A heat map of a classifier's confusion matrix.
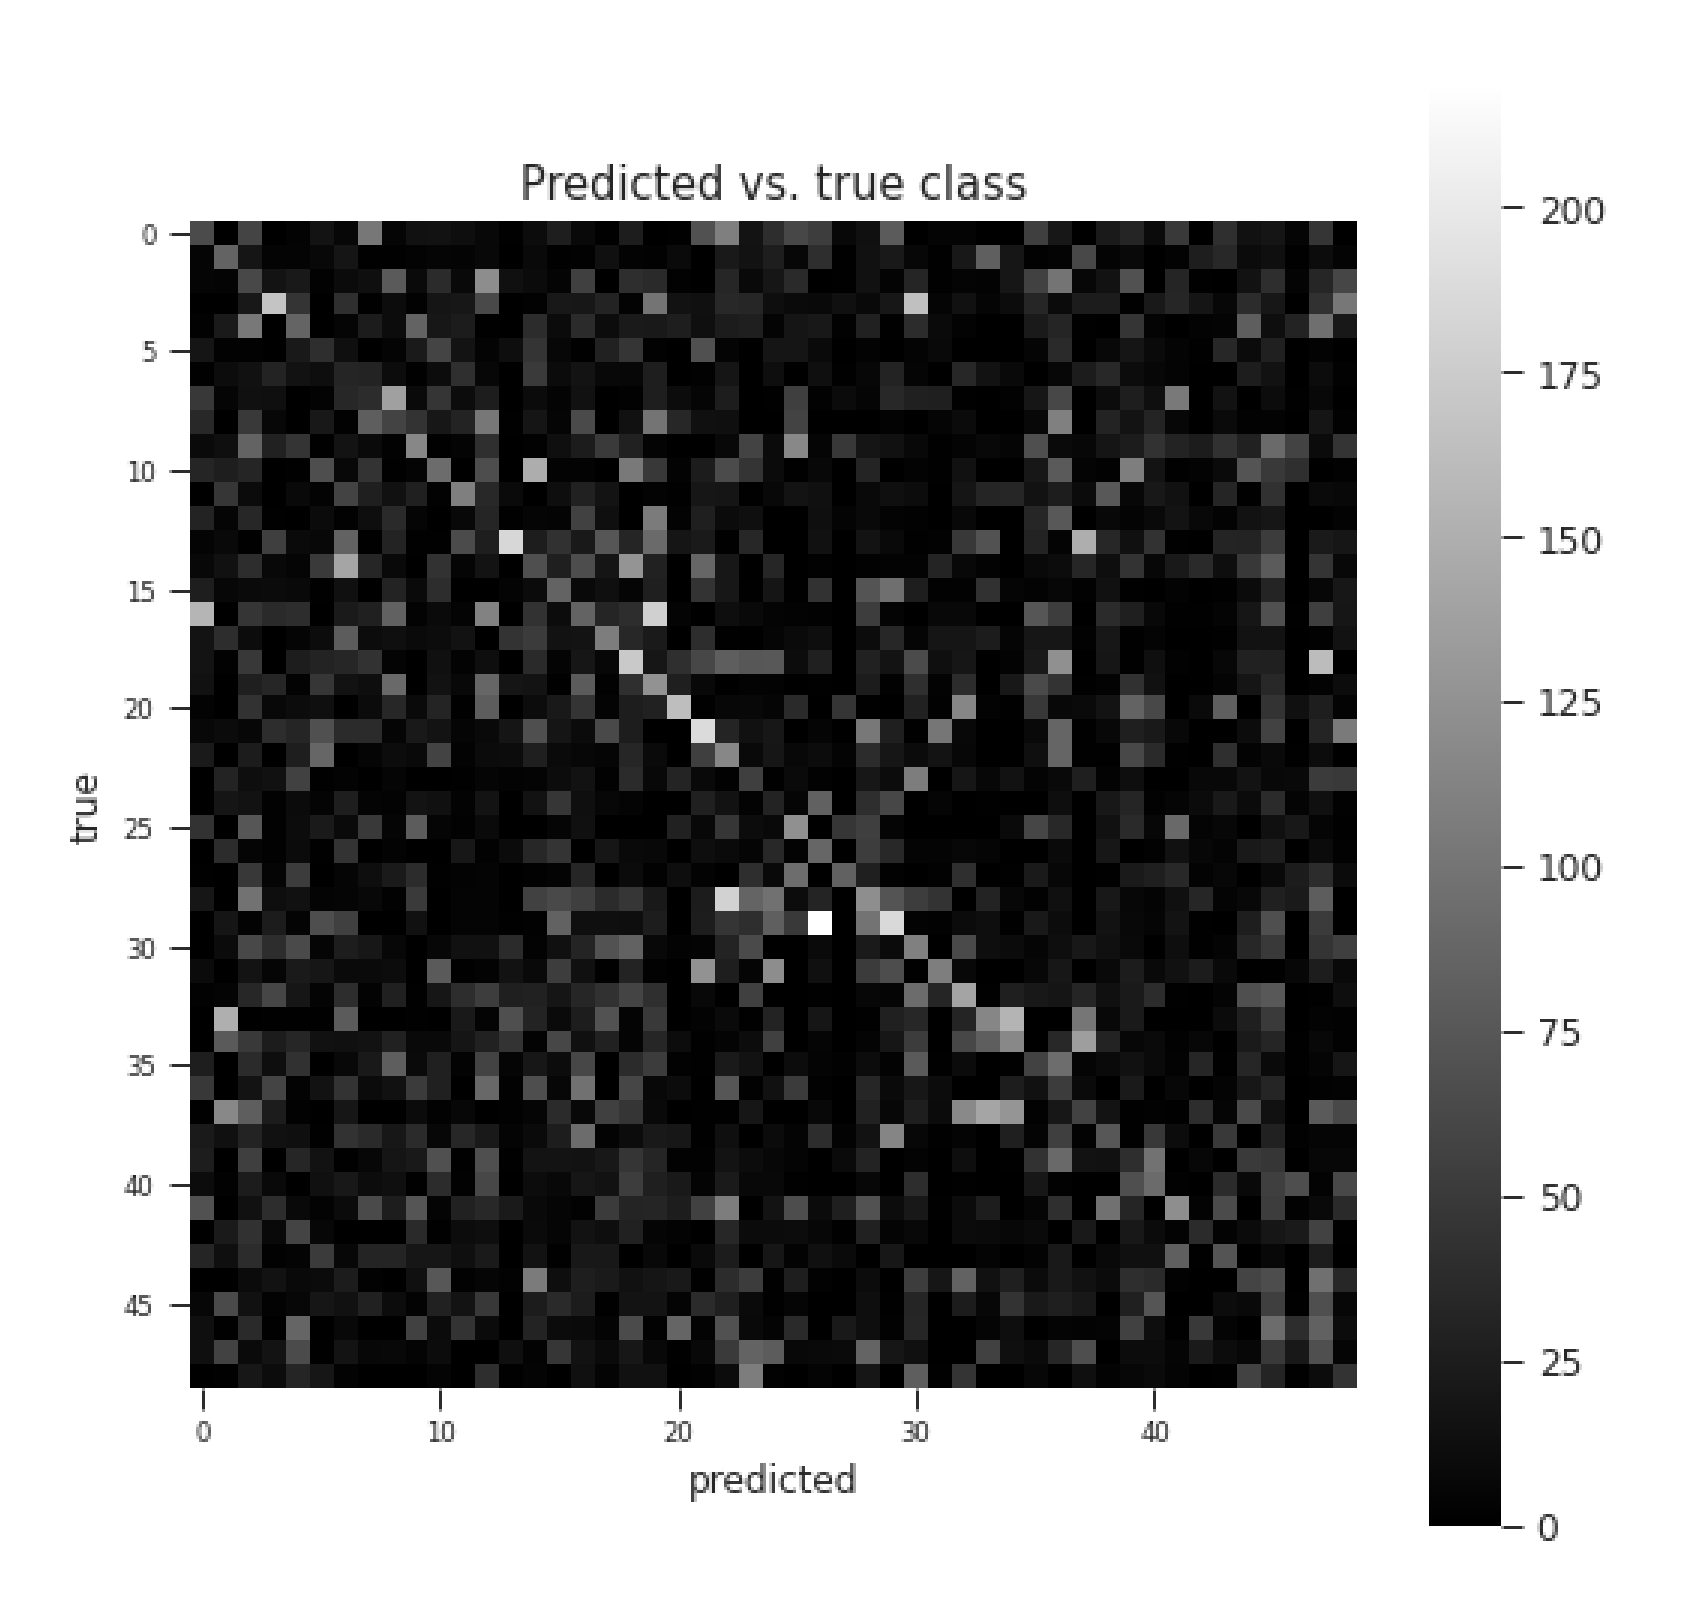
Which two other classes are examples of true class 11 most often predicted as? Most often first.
38, 6
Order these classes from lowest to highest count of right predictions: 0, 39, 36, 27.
39, 36, 0, 27
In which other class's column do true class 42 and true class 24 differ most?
26
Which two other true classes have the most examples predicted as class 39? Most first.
10, 20
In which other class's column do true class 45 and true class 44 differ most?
14
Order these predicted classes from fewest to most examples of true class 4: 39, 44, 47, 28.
28, 39, 44, 47
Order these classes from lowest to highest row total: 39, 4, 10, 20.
39, 4, 20, 10
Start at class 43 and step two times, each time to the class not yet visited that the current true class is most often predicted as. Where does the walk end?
22
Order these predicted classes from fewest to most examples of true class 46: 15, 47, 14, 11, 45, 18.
15, 14, 11, 18, 47, 45
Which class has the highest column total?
45
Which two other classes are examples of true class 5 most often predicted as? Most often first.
21, 10
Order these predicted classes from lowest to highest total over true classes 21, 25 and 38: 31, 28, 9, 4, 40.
4, 40, 31, 9, 28
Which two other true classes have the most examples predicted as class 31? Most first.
21, 28
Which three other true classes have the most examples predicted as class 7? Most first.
0, 8, 41
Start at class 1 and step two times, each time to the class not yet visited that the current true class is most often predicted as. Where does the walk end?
34
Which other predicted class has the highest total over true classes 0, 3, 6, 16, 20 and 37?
19
